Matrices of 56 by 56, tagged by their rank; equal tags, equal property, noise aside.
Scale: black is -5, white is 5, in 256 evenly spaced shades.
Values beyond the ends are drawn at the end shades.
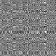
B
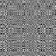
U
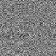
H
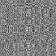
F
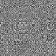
F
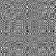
B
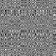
U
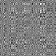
U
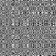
U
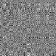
F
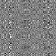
B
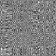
F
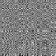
U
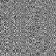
F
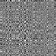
U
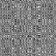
B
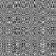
U
